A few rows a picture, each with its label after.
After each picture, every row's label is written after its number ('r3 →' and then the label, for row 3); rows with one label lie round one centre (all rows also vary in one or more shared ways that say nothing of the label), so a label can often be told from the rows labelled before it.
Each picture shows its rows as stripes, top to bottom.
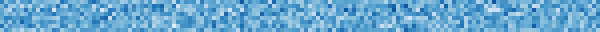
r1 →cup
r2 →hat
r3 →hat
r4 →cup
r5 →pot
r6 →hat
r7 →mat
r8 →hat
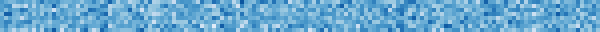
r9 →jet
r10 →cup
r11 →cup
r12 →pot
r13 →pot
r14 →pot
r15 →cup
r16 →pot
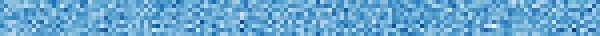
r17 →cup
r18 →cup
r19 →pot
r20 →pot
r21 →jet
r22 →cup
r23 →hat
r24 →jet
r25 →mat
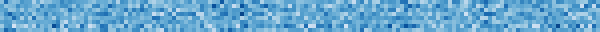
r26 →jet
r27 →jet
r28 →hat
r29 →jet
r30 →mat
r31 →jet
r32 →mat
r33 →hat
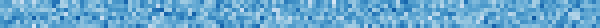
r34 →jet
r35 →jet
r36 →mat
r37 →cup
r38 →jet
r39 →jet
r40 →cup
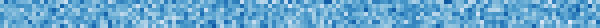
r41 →hat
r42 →jet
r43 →pot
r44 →cup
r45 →hat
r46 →cup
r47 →mat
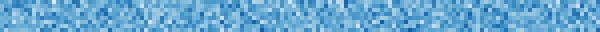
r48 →hat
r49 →jet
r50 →pot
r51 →hat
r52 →pot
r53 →cup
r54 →cup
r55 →mat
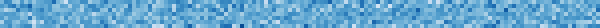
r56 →jet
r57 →pot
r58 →cup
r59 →mat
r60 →pot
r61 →hat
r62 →jet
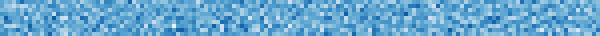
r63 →jet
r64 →cup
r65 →cup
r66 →hat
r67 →jet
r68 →pot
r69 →hat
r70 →cup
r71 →hat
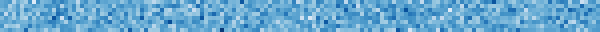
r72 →cup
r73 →cup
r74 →pot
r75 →mat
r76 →pot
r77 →jet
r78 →cup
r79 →cup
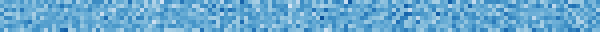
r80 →cup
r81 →hat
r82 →hat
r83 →cup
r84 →pot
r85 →cup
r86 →pot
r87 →mat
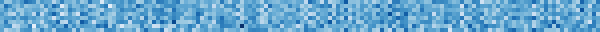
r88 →cup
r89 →pot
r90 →cup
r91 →cup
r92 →cup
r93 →hat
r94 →pot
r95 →jet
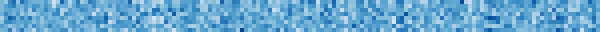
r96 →mat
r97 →mat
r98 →mat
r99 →jet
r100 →mat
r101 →hat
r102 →hat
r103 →mat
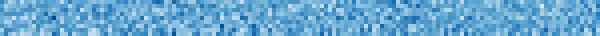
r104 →cup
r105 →cup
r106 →pot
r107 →jet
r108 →cup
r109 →mat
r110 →cup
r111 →pot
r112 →jet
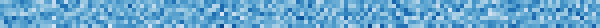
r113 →hat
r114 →cup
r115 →pot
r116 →jet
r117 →hat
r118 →pot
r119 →mat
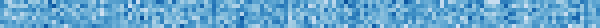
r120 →hat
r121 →hat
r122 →mat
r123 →mat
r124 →hat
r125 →hat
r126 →hat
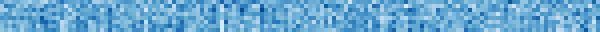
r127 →mat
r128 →hat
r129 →mat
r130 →jet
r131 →jet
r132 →pot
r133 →pot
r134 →pot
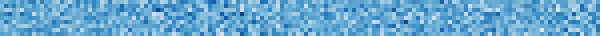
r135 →mat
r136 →jet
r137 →cup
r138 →hat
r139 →cup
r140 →jet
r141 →mat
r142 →cup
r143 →hat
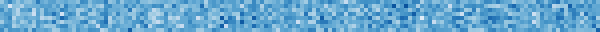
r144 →mat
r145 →pot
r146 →cup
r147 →hat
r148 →mat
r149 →pot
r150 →mat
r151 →mat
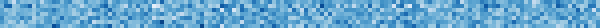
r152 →pot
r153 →pot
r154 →jet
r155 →jet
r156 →hat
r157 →cup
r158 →jet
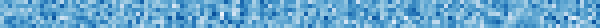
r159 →pot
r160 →mat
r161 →mat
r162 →jet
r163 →pot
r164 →mat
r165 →cup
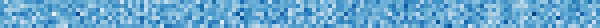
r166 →mat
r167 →hat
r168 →cup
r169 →hat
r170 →hat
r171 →cup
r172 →hat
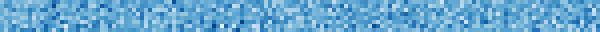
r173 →jet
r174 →jet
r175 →pot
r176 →cup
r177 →pot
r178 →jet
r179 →hat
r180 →hat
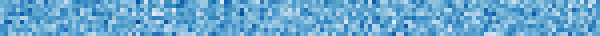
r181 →hat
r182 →cup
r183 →pot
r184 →jet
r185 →mat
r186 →hat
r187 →jet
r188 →pot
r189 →hat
